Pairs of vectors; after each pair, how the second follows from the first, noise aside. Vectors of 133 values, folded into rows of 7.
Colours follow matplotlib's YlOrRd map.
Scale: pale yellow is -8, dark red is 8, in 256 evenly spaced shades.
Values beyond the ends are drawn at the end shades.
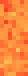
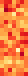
scaled up.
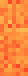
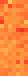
negated, partly zeroed.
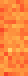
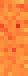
reversed, negated, partly zeroed.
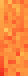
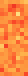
shuffled.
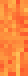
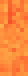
reversed, negated, shrunk.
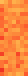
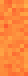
reversed, negated, shrunk.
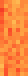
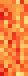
wrapped around, negated, scaled up.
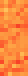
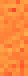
reversed, negated, shrunk.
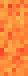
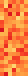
scaled up.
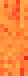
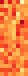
wrapped around, negated, scaled up.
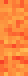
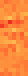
reversed, negated, partly zeroed.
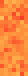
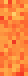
sign-scrambled.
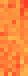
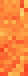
sign-scrambled.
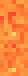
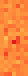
reversed, negated, partly zeroed.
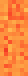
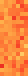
shuffled.
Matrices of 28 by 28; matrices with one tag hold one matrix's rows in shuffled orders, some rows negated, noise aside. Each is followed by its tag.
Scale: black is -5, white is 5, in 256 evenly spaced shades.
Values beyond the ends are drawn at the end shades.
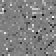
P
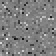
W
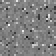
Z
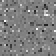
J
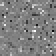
P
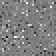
W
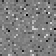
Z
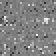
J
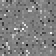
W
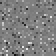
W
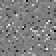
Z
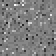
W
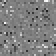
J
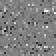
J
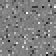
Z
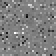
W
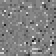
P
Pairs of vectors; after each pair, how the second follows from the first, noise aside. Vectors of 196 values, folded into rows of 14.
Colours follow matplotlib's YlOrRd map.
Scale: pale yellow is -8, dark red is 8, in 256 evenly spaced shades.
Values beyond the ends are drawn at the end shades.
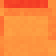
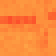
wrapped around, shrunk.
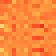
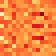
wrapped around, scaled up.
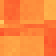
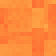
wrapped around, shrunk.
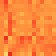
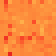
partly zeroed.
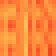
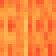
copied.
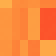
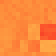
partly zeroed.
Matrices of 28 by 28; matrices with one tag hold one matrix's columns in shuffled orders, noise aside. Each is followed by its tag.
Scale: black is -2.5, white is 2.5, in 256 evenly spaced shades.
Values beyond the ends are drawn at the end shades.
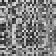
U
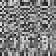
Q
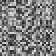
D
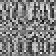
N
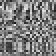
N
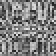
N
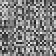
D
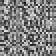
D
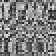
N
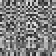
Q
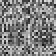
U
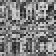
N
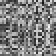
U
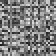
D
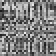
N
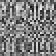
N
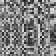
U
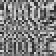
N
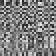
Q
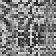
U
